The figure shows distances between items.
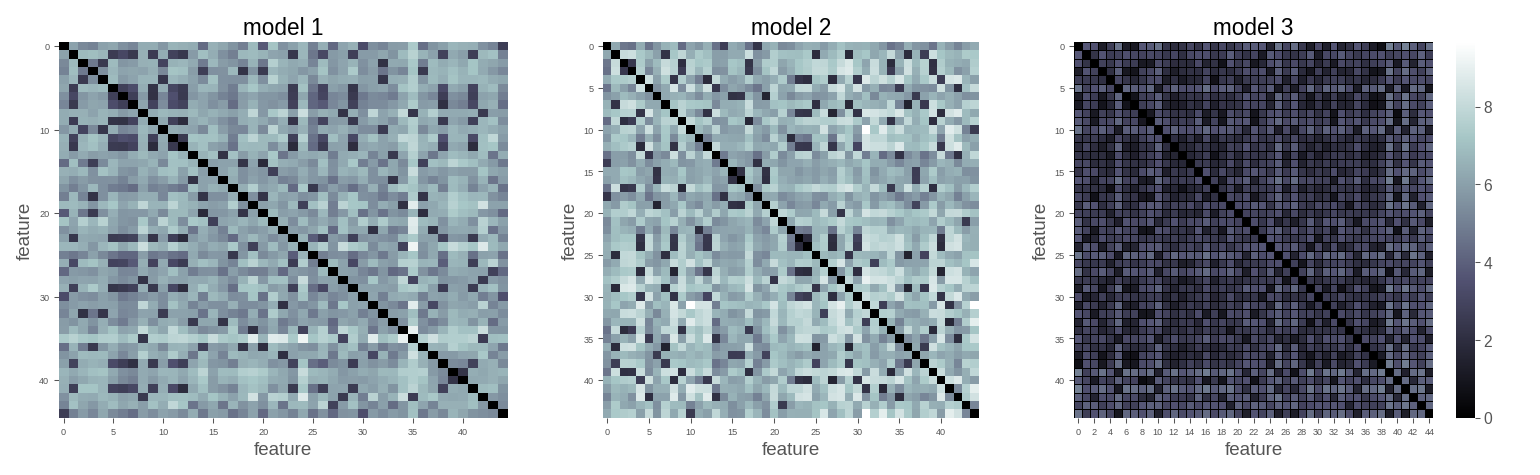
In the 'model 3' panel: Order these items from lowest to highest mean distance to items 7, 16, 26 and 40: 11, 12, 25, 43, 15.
12, 11, 15, 43, 25
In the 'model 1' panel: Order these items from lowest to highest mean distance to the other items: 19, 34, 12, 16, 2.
12, 16, 2, 34, 19
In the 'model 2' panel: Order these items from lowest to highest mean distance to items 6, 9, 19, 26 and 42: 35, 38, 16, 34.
16, 35, 34, 38
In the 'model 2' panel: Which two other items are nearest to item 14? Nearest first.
18, 0
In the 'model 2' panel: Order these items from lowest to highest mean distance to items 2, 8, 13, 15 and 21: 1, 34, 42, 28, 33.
34, 42, 33, 1, 28
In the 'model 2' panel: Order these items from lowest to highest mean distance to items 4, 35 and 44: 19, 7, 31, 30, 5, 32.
30, 19, 5, 7, 32, 31
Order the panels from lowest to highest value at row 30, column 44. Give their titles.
model 3, model 1, model 2
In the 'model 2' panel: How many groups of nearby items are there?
12
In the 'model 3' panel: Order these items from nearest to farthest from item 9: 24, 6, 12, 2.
2, 12, 6, 24
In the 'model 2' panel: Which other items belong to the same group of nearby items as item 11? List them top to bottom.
22
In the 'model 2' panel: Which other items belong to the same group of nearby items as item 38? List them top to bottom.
1, 7, 25, 29, 36
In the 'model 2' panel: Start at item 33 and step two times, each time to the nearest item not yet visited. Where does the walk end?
31
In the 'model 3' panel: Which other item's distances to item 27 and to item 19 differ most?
39
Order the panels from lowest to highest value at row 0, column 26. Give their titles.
model 3, model 2, model 1
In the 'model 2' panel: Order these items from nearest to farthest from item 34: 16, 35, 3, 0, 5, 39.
39, 3, 0, 5, 35, 16
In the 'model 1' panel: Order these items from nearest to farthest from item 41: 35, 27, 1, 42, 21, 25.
1, 25, 21, 27, 42, 35
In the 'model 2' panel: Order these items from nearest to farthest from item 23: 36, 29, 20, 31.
20, 36, 29, 31
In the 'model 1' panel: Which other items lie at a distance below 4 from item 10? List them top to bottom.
2, 4, 32
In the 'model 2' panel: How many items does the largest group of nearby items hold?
8
